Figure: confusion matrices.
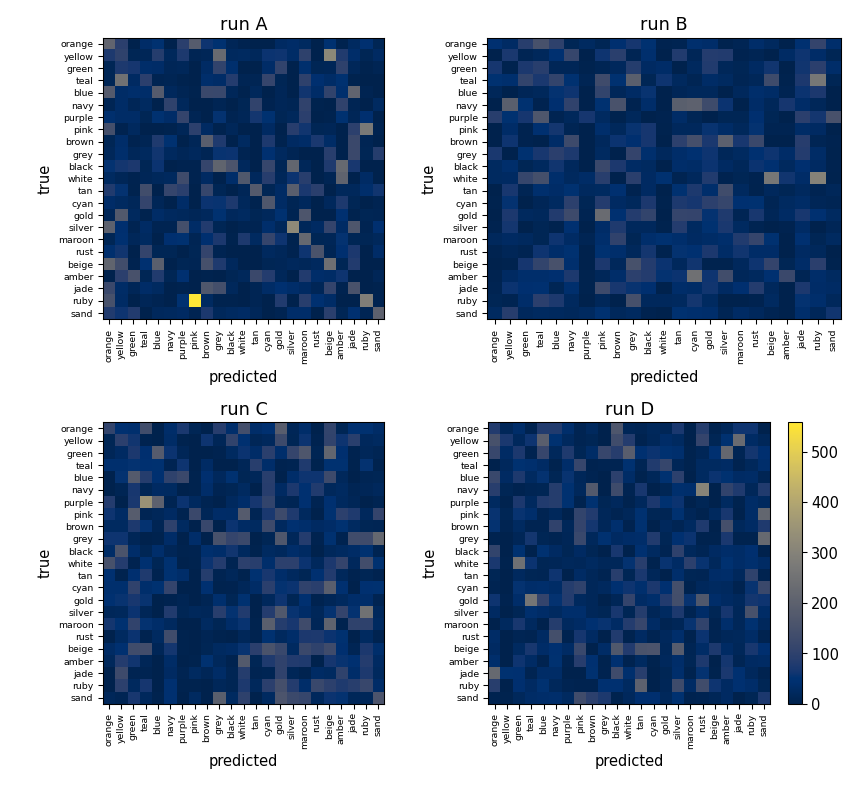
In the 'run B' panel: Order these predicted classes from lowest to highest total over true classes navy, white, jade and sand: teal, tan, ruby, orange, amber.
orange, amber, teal, tan, ruby
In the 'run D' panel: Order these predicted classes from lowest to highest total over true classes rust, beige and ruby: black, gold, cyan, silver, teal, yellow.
yellow, gold, teal, cyan, black, silver
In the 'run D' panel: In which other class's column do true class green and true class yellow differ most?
jade
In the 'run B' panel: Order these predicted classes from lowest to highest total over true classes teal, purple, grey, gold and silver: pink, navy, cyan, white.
white, cyan, navy, pink
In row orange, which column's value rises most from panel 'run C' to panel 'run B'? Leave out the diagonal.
blue
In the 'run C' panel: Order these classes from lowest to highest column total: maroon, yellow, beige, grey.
grey, yellow, maroon, beige
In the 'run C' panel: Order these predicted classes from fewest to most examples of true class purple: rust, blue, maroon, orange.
rust, maroon, orange, blue
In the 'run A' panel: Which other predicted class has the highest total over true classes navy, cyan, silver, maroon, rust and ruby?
pink
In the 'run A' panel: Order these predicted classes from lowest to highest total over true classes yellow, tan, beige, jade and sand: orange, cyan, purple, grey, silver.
cyan, purple, silver, grey, orange
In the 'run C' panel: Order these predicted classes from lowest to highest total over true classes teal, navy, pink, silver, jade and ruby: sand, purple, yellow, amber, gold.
purple, sand, yellow, amber, gold
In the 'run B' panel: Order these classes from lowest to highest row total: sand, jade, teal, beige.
sand, jade, beige, teal
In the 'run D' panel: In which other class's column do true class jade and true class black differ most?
orange
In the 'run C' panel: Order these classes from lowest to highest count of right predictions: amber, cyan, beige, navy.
navy, amber, cyan, beige
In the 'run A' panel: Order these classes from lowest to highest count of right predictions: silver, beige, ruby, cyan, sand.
cyan, sand, beige, ruby, silver
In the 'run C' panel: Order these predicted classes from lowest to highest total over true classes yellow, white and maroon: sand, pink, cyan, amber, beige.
pink, sand, amber, cyan, beige
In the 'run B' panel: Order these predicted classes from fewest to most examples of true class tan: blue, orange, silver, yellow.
orange, blue, yellow, silver
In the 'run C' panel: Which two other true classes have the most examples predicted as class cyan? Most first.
maroon, beige
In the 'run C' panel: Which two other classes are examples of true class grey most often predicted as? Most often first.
sand, gold
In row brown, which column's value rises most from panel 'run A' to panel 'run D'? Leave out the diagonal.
amber
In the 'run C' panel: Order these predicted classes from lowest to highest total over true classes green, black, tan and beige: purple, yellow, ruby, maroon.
purple, ruby, yellow, maroon
